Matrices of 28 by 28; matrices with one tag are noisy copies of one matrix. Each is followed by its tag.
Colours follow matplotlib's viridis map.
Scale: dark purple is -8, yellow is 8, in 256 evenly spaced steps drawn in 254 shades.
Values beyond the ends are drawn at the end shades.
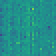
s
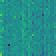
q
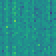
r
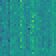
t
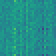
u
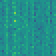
r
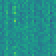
r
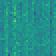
r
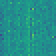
s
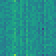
u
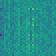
s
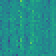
t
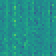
r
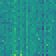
u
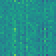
u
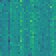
t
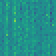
r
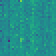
t
